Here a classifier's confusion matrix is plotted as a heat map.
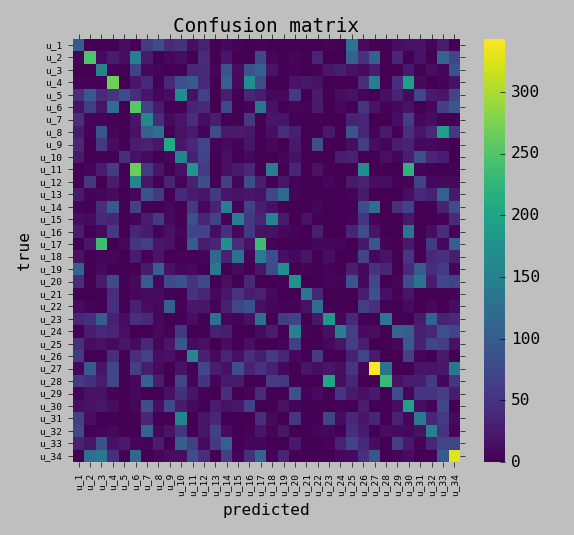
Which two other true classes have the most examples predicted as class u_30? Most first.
u_11, u_4
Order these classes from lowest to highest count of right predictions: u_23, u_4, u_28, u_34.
u_23, u_28, u_4, u_34
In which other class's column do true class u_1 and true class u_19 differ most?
u_13
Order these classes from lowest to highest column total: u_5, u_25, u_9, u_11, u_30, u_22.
u_5, u_22, u_9, u_25, u_11, u_30
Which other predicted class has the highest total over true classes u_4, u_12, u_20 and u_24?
u_30
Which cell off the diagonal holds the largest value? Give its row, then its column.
u_11, u_6
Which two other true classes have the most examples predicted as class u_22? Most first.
u_9, u_26
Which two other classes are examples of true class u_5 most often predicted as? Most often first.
u_10, u_2
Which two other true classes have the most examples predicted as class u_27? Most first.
u_4, u_14
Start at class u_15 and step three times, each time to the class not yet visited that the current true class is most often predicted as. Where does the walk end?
u_3
